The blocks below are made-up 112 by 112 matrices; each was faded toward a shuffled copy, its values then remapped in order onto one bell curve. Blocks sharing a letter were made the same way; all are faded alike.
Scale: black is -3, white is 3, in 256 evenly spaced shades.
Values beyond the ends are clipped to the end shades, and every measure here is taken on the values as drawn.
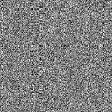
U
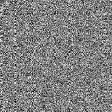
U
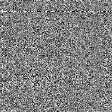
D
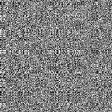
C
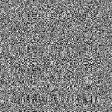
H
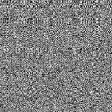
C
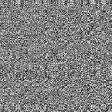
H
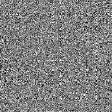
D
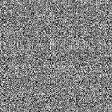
U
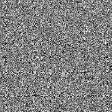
D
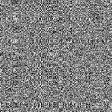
C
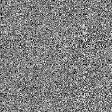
D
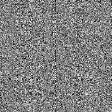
D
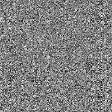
D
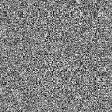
U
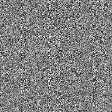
D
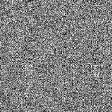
U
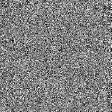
D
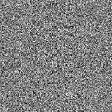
U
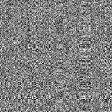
C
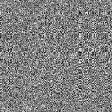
C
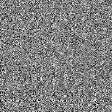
D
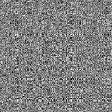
H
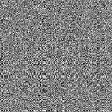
H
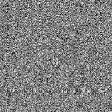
U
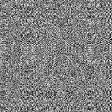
C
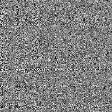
D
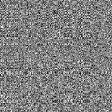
H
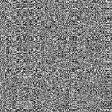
H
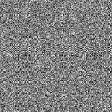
H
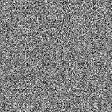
U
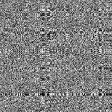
H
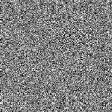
U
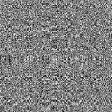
H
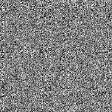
D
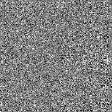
D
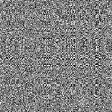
H
